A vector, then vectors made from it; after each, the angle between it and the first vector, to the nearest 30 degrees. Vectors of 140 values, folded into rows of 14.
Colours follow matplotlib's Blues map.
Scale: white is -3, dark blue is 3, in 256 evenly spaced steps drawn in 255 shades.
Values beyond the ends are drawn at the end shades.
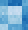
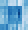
150 degrees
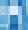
60 degrees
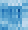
150 degrees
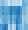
150 degrees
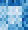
30 degrees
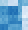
150 degrees
